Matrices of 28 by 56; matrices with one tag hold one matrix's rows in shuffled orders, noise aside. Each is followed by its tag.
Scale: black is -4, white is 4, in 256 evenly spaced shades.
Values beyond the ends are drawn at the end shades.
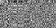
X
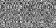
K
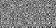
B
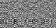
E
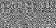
B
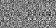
B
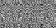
K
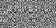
E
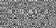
E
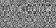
B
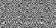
K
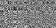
X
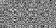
E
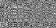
X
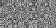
E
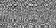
E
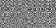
B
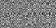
B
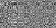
X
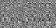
B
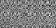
B
